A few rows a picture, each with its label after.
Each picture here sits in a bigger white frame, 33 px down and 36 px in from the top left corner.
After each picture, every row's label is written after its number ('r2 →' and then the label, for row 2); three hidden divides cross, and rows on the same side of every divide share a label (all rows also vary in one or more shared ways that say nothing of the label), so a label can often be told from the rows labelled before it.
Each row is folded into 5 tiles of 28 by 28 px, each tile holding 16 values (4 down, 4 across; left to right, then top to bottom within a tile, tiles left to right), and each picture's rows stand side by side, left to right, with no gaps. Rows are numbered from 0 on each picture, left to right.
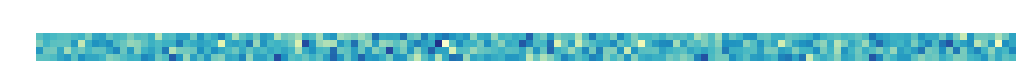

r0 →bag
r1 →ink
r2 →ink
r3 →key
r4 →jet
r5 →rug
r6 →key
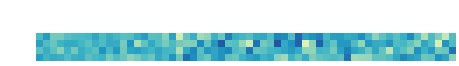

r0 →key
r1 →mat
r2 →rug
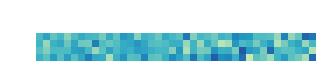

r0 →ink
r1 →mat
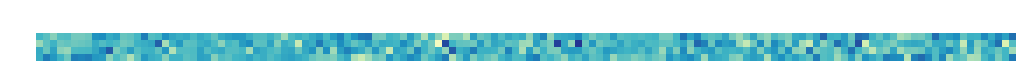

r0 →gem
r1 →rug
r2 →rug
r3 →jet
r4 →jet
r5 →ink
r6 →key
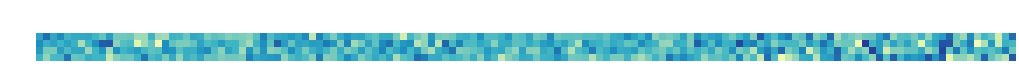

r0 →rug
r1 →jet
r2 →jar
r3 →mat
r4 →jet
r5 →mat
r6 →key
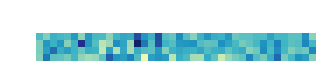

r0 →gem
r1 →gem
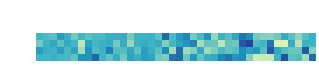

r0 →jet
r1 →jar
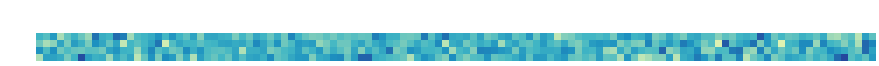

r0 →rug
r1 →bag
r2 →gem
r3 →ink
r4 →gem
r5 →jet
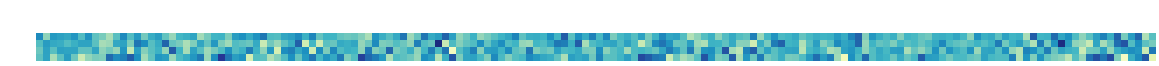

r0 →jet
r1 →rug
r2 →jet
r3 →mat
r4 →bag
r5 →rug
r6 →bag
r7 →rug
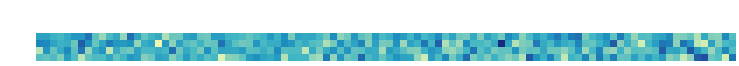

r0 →key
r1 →mat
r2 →rug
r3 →jar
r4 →gem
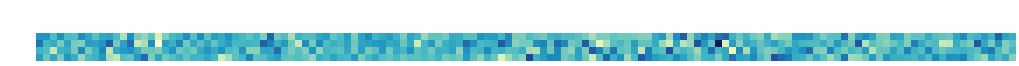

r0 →key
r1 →mat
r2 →key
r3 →gem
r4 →jet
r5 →gem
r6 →ink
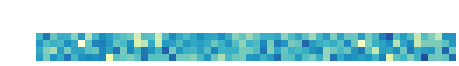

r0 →rug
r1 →jet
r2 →ink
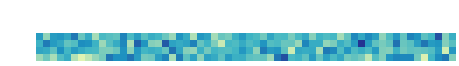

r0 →jet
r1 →gem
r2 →key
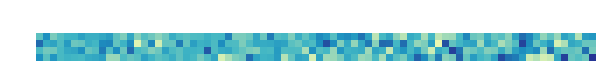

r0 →key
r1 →mat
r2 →jar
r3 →jar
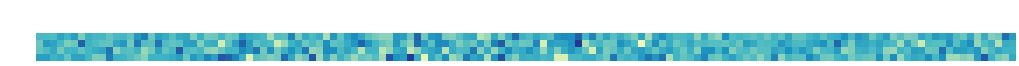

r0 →gem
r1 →bag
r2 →bag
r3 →key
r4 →ink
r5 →gem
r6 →mat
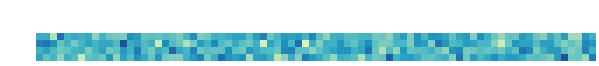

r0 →gem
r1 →rug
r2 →jet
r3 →gem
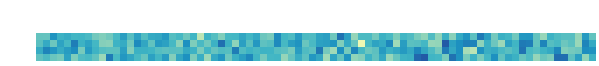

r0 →jet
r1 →jar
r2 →jet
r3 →gem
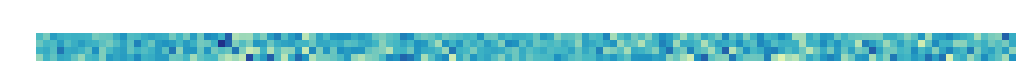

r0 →jet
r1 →jar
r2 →ink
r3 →ink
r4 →gem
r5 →ink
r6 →ink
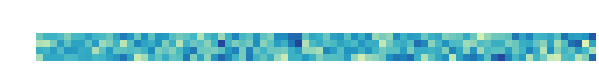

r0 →ink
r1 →jar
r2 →ink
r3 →key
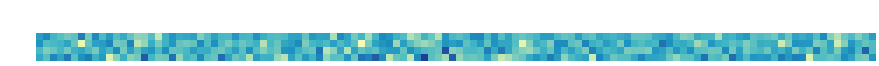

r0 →rug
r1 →rug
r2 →jet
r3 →ink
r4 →jar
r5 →rug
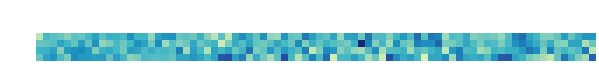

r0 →mat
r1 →jet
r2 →jar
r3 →jar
